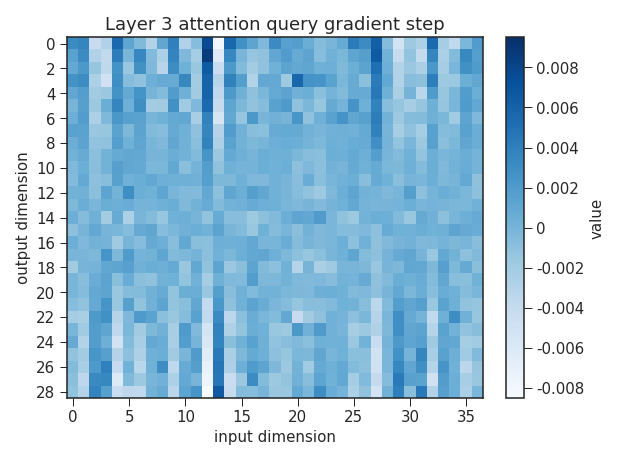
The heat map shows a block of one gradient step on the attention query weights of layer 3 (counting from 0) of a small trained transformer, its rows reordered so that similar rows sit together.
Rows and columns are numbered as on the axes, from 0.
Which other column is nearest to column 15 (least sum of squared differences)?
18
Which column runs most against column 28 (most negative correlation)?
16
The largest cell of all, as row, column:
1, 12
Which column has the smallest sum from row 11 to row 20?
20
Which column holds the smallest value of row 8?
13
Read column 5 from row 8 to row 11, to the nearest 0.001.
0 0.001 0.001 0
